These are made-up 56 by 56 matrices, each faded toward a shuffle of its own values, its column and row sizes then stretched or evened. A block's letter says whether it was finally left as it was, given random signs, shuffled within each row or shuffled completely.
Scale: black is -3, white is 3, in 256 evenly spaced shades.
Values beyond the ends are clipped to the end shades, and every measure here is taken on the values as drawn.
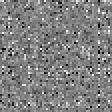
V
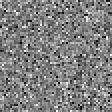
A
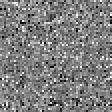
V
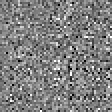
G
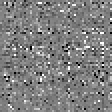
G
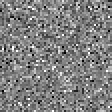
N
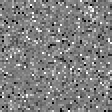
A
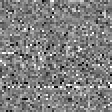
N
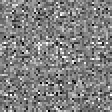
V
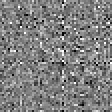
G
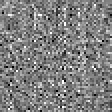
G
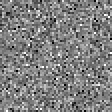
A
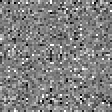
V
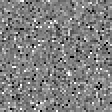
A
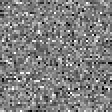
N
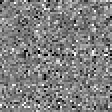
V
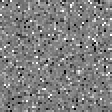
A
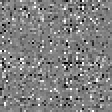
V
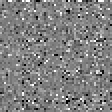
V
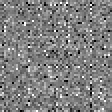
G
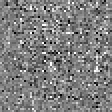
V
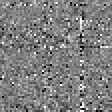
V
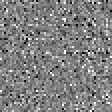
V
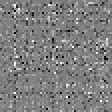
G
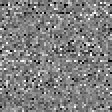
N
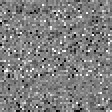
N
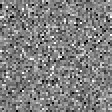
A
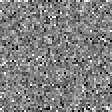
N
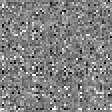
V
